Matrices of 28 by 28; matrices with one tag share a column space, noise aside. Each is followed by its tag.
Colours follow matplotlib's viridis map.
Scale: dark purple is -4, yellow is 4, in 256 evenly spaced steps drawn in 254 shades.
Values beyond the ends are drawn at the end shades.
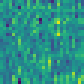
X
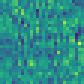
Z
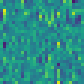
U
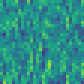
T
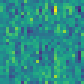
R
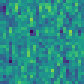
R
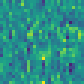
T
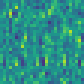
Z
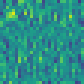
U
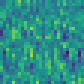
T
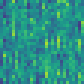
X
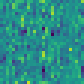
R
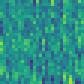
X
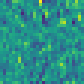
U
